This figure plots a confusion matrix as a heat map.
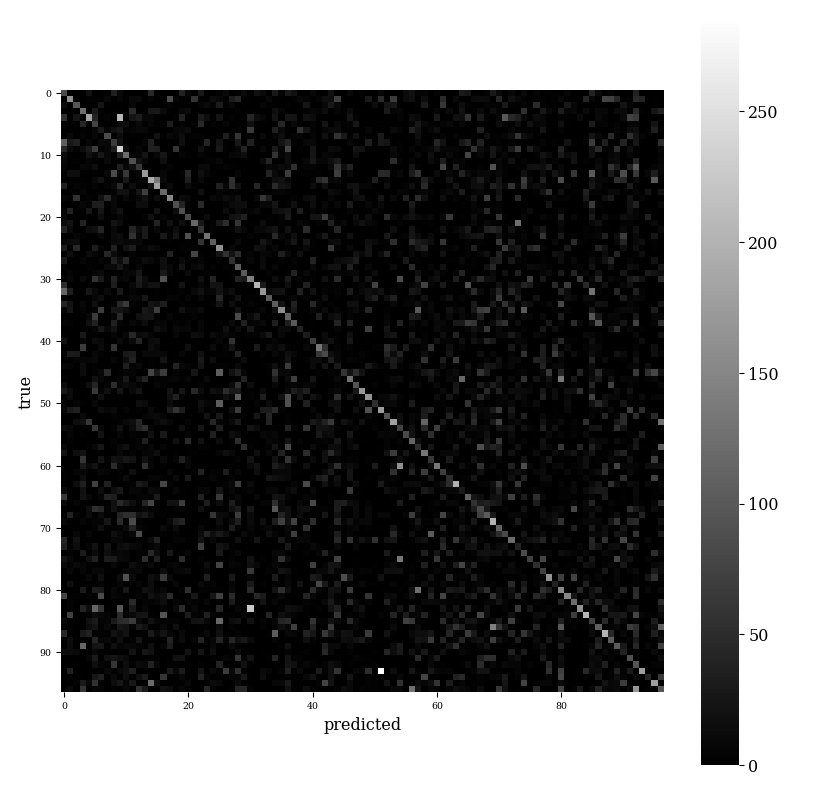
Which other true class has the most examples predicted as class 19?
66
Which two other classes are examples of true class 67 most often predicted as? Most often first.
34, 82
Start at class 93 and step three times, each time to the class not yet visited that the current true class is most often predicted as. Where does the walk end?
28
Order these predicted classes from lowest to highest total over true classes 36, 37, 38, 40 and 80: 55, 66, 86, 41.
55, 41, 66, 86
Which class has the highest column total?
92
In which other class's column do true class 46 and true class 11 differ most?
80
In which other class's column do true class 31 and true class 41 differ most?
65
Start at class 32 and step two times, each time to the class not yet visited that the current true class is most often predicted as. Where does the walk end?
25
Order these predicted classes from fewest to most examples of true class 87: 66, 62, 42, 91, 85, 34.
91, 85, 66, 62, 42, 34
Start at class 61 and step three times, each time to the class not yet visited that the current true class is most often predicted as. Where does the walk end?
96
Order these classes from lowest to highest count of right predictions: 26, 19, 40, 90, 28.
90, 26, 40, 19, 28
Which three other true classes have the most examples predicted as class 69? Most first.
86, 12, 88
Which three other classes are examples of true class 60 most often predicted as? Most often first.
54, 74, 89
